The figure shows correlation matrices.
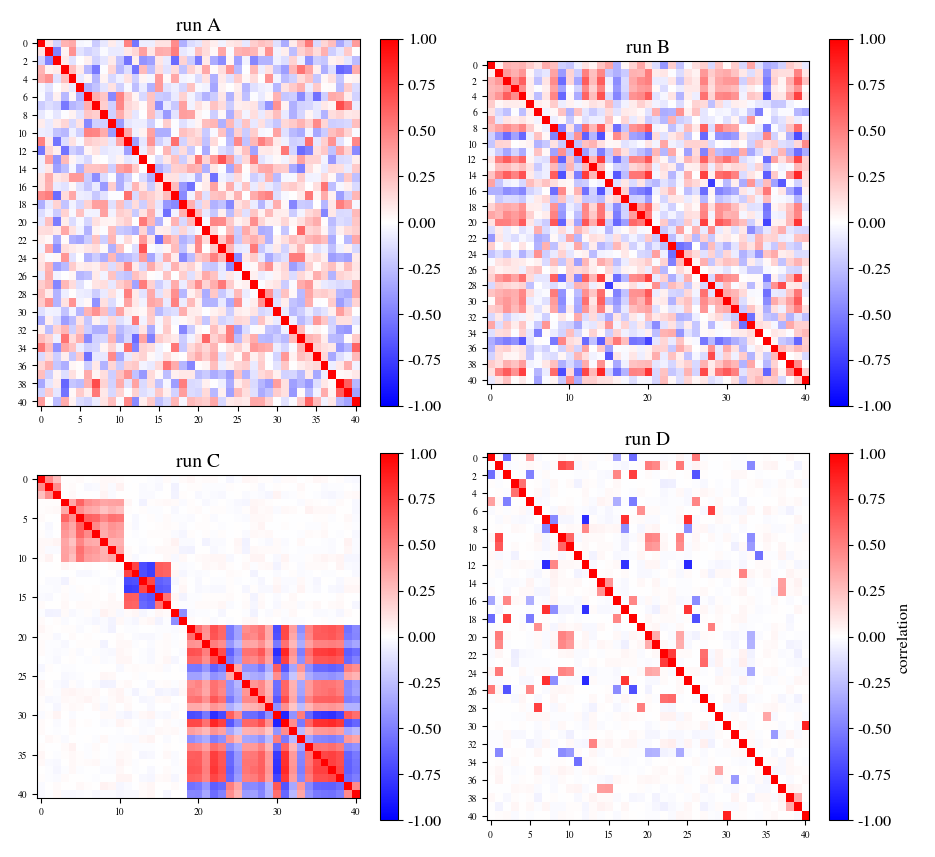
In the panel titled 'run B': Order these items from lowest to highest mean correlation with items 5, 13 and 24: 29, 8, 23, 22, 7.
23, 7, 22, 29, 8
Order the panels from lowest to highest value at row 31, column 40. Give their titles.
run C, run A, run D, run B
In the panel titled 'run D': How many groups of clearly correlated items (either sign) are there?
13
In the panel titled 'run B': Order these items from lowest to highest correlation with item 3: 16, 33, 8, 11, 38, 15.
16, 11, 15, 33, 38, 8
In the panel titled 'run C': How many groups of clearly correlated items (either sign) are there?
5
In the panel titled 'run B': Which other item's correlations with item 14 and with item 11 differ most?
39
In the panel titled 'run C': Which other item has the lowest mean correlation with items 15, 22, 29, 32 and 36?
30
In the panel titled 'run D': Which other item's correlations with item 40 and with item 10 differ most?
30
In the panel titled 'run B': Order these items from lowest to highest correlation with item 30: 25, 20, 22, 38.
22, 25, 38, 20
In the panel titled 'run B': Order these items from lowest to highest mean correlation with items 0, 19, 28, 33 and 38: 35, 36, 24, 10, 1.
35, 10, 24, 36, 1
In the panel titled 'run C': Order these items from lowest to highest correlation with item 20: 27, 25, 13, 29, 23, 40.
40, 25, 13, 29, 27, 23
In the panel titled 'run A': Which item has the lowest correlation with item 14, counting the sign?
33
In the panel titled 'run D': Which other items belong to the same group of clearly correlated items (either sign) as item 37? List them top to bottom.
14, 15
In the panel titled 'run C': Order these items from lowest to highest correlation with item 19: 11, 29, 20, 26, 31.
11, 29, 26, 20, 31
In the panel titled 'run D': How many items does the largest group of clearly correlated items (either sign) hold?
7
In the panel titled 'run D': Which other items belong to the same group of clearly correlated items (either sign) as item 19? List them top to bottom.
6, 28
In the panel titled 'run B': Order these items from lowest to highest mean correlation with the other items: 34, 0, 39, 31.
34, 0, 31, 39
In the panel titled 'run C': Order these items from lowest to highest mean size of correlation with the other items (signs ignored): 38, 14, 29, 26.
14, 29, 26, 38
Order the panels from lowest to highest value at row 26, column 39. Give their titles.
run C, run B, run D, run A
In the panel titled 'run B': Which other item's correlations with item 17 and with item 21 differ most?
33
